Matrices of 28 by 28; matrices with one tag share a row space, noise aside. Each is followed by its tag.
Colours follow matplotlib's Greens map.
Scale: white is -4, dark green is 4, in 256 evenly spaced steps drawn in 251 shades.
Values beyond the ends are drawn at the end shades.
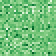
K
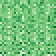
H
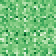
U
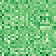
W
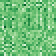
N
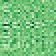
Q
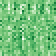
H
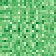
Q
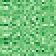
Q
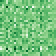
K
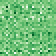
K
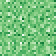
H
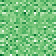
U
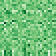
N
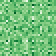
K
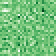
Q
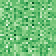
K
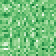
Q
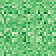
N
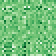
N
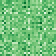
N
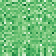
N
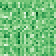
Q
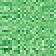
Q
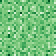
H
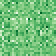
W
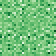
H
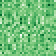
H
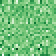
W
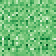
W
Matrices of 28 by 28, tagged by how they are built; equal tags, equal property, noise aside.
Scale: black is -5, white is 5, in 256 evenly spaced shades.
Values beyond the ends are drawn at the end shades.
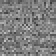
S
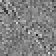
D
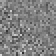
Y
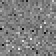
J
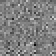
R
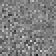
Y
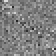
D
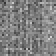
S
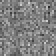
S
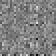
R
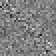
D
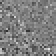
Y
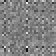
R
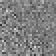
Y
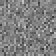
S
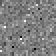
J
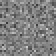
S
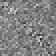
D
